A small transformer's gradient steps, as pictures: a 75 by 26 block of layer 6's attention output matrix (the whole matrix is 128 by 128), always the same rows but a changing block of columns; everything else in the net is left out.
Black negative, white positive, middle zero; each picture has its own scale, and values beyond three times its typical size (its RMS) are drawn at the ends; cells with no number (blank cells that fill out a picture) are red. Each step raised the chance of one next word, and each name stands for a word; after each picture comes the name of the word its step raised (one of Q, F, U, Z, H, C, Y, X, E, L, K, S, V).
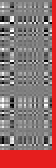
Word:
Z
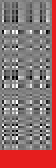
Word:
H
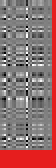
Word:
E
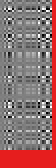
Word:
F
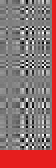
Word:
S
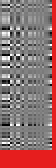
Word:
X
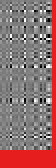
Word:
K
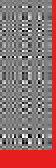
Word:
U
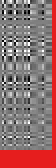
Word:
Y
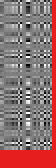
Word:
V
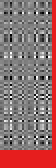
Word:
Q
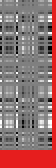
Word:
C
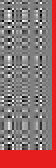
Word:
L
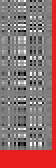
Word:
U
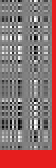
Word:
C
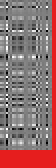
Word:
U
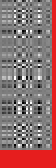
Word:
H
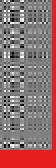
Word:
L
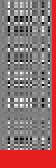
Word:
Z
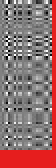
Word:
Y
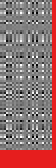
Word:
Q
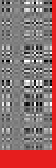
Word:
S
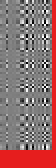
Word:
K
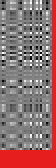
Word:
S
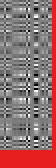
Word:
E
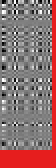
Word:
Y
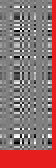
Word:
U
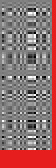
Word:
Q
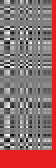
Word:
S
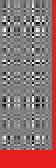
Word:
Z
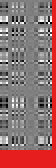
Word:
Z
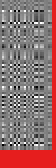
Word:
L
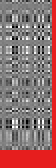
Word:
C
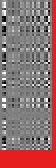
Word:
Z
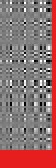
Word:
S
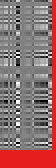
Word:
V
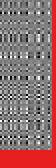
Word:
Q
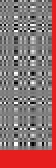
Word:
U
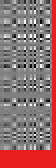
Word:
K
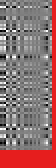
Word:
U
